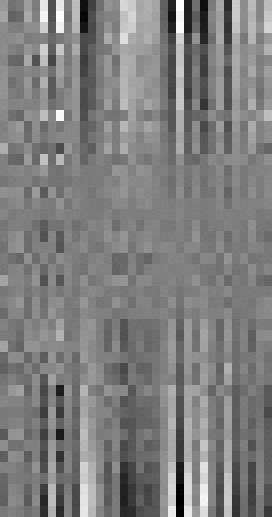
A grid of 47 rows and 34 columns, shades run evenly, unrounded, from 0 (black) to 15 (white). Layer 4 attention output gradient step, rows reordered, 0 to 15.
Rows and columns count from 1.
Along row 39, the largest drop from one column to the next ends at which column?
23
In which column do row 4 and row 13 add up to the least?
26
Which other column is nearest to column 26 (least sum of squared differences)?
24
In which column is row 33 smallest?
6
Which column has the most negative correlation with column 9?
27
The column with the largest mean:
7
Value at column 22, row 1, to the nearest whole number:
2
